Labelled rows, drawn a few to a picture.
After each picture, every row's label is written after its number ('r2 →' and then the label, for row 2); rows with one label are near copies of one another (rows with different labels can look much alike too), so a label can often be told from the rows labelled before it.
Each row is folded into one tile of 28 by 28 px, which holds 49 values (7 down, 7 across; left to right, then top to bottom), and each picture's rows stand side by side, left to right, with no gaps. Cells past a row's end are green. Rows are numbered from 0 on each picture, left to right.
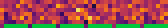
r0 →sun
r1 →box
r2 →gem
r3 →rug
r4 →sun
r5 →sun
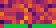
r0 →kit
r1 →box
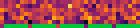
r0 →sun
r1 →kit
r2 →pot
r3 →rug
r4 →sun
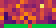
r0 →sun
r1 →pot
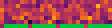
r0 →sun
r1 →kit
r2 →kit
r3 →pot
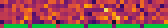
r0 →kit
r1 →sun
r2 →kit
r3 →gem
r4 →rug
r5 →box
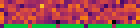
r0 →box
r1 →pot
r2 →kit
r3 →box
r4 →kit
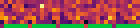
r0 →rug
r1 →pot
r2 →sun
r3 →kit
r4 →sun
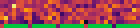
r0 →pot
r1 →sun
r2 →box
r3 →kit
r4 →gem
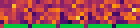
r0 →pot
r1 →box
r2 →sun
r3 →sun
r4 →gem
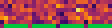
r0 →rug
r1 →sun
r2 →gem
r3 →rug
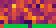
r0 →pot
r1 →rug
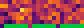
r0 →gem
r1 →sun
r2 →box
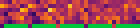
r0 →gem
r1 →gem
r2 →pot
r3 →box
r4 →pot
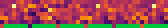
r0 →pot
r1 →gem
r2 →kit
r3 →pot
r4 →sun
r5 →pot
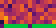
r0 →rug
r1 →box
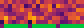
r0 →rug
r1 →rug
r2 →gem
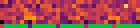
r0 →kit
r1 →rug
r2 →sun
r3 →kit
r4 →pot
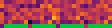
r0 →box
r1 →kit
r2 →sun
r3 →kit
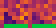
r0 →sun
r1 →sun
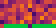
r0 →kit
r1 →box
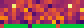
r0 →pot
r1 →box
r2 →pot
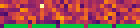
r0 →gem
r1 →pot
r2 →rug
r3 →sun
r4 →box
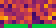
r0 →rug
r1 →sun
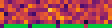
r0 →box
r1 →gem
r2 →rug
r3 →kit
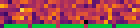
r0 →gem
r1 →sun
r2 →sun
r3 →kit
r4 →gem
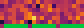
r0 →kit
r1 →rug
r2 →sun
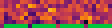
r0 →sun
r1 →gem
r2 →kit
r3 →rug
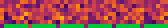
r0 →sun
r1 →kit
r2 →rug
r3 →sun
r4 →box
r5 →sun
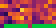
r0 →gem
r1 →sun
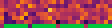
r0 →sun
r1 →gem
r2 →kit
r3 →kit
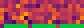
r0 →sun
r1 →kit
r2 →kit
